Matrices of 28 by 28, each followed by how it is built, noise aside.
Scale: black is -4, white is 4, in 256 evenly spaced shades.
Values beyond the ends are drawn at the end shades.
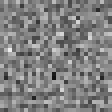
repeating columns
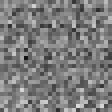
repeating columns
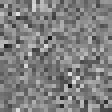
block diagonal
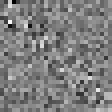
banded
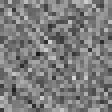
Toeplitz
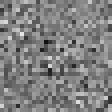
block diagonal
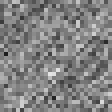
Hankel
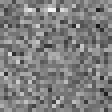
uneven rows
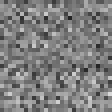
repeating columns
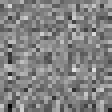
low rank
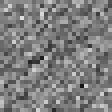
Hankel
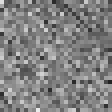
Toeplitz
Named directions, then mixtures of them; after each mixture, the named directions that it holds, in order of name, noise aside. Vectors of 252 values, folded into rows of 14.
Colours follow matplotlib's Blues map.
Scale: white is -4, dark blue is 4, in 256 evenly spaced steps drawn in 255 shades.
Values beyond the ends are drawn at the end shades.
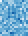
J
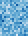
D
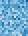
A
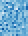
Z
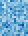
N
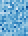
D, Z.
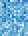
N.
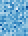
D, Z.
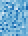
Z.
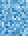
A.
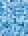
N.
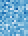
N, Z.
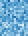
N.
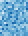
J, Z.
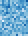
A, D.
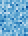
D, Z.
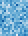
D.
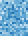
J, Z.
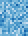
A, D.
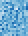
Z.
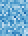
A, N.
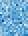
D, J.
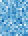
D, J.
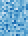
N, Z.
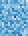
A.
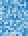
A, Z.
